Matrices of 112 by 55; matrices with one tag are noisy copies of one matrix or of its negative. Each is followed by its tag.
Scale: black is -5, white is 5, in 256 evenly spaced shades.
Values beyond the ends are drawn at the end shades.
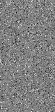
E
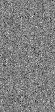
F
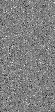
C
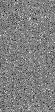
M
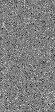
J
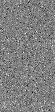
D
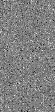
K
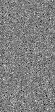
F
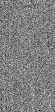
K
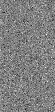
C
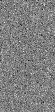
E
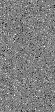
K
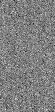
J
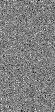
K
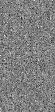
F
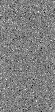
M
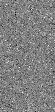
M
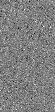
D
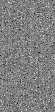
F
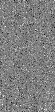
J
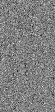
E
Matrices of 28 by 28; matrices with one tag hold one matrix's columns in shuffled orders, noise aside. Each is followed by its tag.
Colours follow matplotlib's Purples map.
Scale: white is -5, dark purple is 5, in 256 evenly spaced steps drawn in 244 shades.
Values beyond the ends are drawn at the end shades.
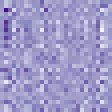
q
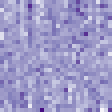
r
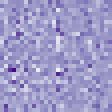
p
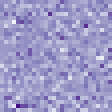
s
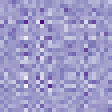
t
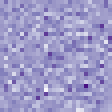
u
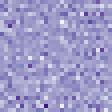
s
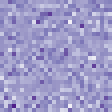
s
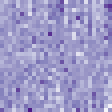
r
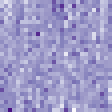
r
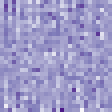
r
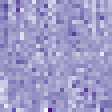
r
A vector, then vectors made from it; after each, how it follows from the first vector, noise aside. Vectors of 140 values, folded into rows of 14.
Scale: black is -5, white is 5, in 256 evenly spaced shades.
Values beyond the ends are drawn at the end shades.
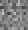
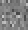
reversed, negated, partly zeroed.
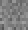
wrapped around, negated, shrunk.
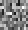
negated, scaled up.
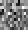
negated, scaled up.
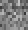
copied.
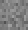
reversed, shrunk.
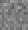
wrapped around, negated, shrunk.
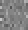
wrapped around, negated, partly zeroed.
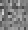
copied.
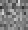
copied.
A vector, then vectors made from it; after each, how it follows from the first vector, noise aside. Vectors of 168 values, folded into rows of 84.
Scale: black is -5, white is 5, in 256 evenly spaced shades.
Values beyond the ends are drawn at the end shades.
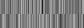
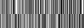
wrapped around, negated, scaled up.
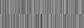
reversed, shrunk.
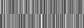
reversed, negated.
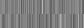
negated, shrunk.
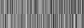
wrapped around, negated.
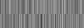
reversed, shrunk.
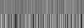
wrapped around, partly zeroed.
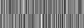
reversed, negated.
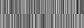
wrapped around.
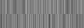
wrapped around, shrunk.
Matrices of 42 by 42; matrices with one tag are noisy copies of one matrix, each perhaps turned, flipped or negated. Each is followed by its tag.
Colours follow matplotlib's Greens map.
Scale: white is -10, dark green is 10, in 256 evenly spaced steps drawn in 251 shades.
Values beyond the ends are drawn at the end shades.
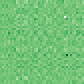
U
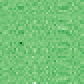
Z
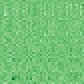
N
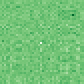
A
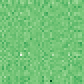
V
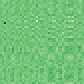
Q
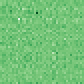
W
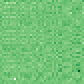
N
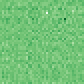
W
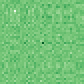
A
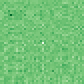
A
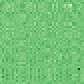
N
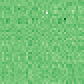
W
